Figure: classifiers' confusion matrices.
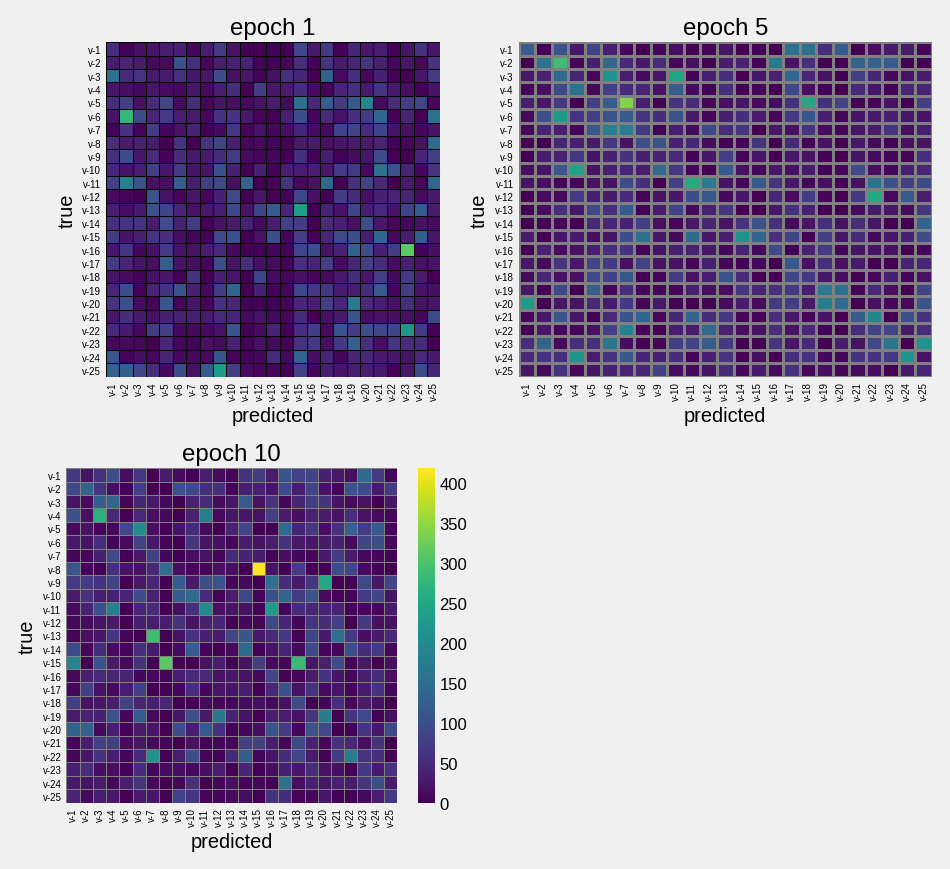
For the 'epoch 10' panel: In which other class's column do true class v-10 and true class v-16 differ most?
v-17
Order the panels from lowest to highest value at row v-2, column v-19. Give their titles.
epoch 5, epoch 1, epoch 10
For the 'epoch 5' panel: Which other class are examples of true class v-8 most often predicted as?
v-9
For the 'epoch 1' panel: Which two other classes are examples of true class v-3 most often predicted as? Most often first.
v-1, v-17
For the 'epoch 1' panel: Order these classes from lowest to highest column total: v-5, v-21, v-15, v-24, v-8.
v-8, v-24, v-5, v-21, v-15
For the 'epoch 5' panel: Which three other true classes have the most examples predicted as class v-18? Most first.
v-5, v-1, v-6
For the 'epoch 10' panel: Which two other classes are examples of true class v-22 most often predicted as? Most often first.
v-7, v-14
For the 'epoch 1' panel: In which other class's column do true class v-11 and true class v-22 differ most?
v-23
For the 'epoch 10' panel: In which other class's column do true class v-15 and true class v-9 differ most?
v-8
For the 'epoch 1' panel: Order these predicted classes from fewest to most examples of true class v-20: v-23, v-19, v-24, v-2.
v-24, v-23, v-2, v-19
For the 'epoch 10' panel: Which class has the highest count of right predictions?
v-11
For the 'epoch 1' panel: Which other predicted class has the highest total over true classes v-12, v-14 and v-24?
v-15
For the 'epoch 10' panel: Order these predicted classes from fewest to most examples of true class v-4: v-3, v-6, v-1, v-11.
v-6, v-1, v-11, v-3
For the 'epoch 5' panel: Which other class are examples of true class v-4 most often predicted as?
v-10
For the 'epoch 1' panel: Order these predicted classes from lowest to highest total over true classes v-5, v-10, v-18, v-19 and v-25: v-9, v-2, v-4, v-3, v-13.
v-13, v-3, v-4, v-2, v-9
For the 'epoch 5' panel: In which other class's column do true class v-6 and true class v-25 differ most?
v-3
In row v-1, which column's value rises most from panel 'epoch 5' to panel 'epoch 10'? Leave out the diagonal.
v-23
